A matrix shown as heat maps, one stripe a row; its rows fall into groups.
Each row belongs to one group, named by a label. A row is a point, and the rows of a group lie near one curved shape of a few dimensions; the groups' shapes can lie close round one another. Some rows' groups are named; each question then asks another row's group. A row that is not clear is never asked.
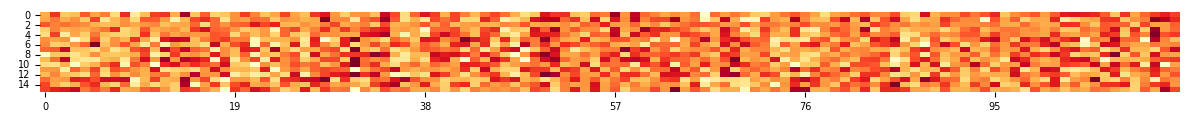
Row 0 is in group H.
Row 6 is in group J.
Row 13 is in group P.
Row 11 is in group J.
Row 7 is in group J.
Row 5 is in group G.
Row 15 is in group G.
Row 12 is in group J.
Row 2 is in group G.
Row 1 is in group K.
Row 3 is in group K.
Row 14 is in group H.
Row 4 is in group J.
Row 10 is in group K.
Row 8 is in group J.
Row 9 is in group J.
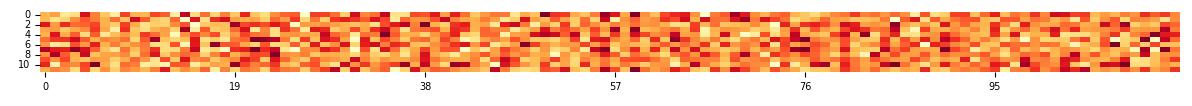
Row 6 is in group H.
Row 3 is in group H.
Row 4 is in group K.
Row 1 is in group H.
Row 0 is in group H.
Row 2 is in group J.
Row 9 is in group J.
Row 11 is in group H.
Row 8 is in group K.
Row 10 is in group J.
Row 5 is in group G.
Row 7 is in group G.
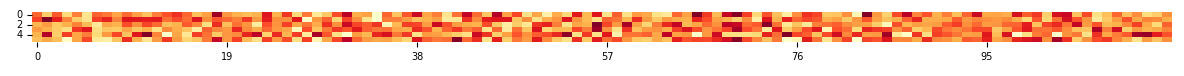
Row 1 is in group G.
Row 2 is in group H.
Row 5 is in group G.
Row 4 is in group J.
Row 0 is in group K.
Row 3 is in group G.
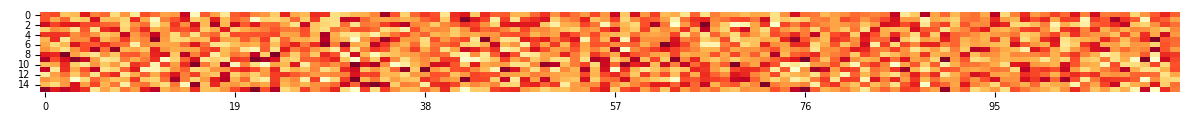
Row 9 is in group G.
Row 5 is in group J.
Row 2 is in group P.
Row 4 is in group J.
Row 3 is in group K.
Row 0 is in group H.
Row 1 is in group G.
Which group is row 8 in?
J
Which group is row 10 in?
J
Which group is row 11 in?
J
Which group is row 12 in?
K
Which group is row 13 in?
G
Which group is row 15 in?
G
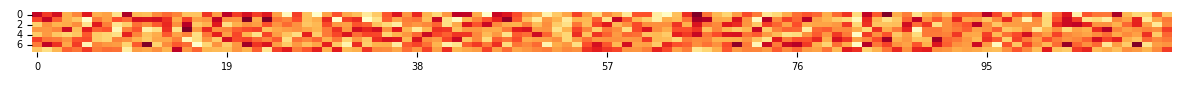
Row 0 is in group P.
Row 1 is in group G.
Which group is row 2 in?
K
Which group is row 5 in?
J
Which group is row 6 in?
K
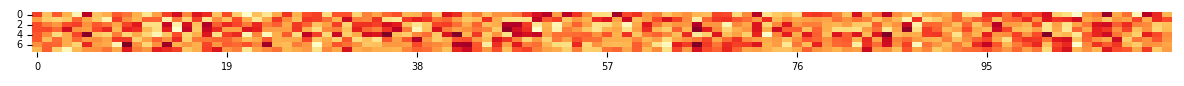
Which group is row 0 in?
K
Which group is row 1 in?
H
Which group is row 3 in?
H
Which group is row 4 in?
H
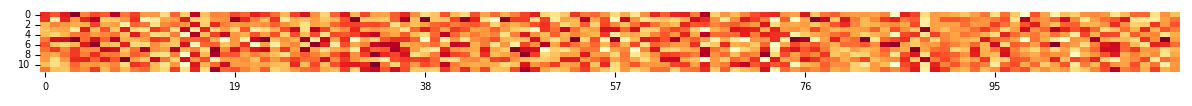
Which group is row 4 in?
H
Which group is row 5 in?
G
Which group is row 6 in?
H
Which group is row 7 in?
H
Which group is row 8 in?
H
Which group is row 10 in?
H
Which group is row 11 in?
H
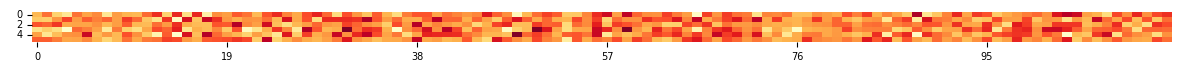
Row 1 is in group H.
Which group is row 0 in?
H
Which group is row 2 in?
J
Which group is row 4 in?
H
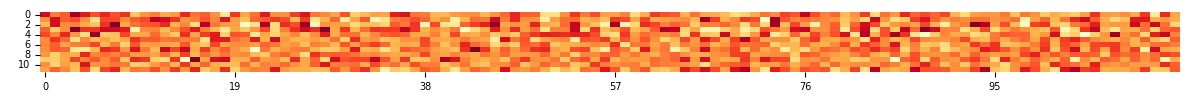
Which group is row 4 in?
K
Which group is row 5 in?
G
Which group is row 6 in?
G
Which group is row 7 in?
G
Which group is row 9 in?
H
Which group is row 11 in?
K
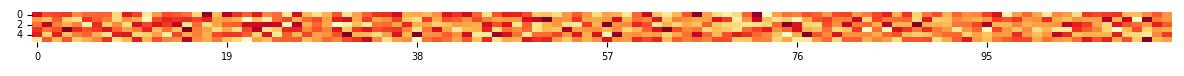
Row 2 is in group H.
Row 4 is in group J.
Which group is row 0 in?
P
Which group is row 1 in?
K
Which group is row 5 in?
K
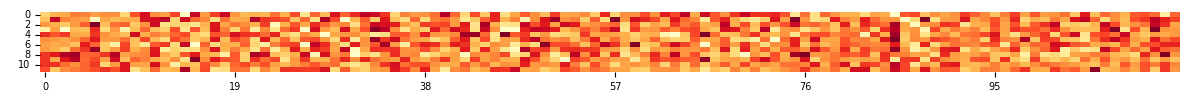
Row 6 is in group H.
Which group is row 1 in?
J
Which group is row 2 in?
J
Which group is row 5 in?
H
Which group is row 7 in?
J
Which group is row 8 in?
G
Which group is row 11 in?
P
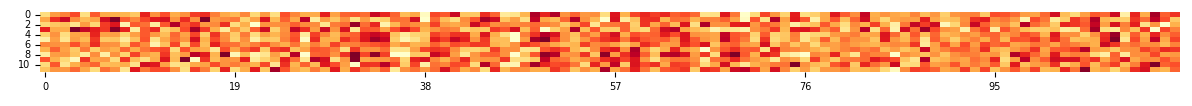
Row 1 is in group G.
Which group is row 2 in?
K
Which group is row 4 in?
J
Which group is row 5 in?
J
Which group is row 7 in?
H
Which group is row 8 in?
J
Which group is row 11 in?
H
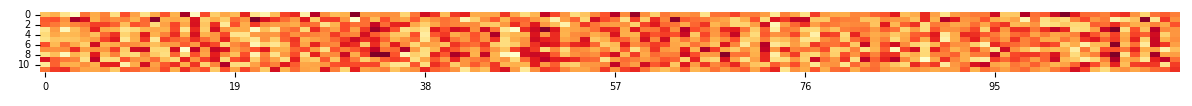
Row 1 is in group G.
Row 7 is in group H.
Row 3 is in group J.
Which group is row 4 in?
K
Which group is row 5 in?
K
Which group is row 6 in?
K
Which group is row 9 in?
K
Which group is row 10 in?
K
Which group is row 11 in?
J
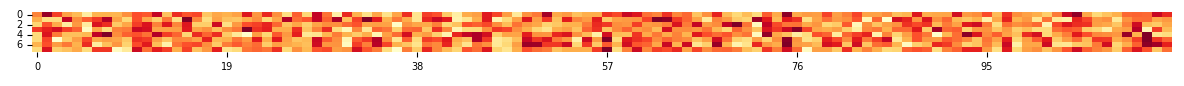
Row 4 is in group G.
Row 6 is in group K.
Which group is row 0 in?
J
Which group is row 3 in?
G
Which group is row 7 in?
K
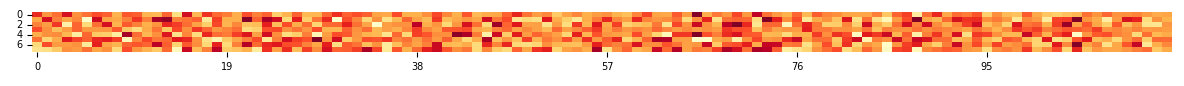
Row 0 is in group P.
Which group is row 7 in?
H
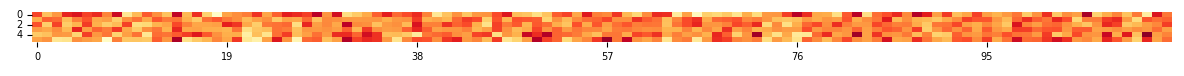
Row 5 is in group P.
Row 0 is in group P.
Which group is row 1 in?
G
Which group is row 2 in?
J
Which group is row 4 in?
K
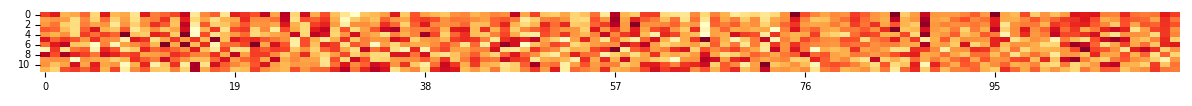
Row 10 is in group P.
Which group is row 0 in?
H
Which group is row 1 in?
H
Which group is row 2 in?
H
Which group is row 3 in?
H
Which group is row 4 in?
P
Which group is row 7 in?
K
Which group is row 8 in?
P
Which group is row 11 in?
P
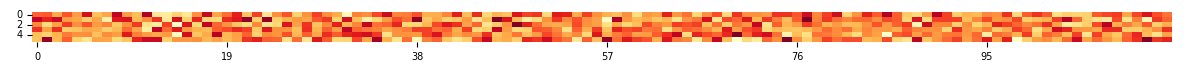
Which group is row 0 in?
J
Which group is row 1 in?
J
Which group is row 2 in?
H
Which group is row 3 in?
J
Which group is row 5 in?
J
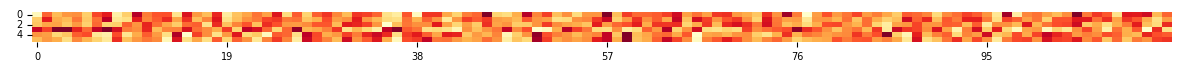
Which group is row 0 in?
K
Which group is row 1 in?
K
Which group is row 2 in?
H
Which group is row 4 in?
H
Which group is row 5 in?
H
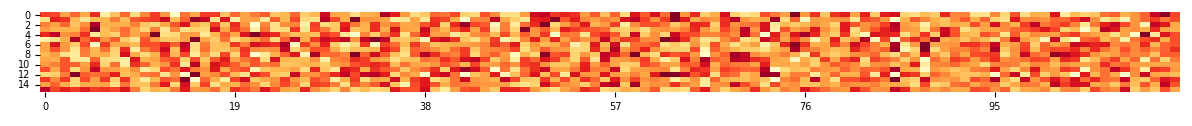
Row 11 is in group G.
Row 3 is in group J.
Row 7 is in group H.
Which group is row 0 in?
K
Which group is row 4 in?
K
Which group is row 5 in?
P
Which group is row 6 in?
H
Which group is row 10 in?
P
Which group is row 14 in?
H
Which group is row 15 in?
P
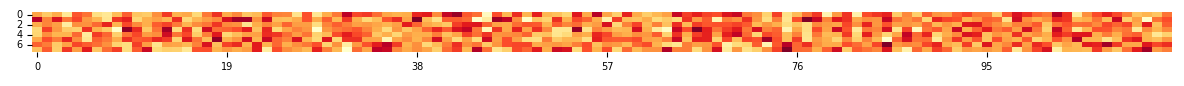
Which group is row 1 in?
J
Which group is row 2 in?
G
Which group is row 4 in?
K
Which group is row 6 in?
H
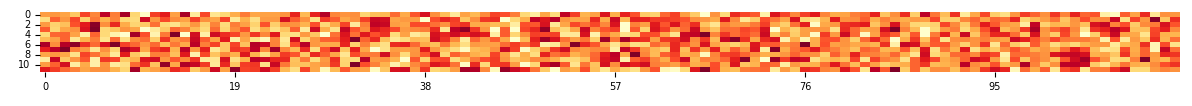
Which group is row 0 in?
P
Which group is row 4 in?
P
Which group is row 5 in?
J
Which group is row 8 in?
H
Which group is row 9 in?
K
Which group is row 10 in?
J
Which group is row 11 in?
P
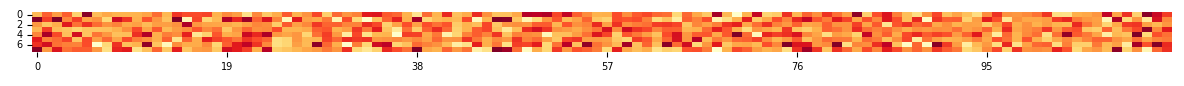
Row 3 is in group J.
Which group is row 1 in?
J
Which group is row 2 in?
P
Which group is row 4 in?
K
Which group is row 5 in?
P
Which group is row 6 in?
K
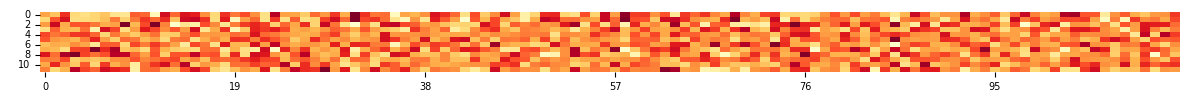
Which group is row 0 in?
J
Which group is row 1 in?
J
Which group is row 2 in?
J
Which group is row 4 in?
G
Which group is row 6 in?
H
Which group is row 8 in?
P
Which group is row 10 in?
H
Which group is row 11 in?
P
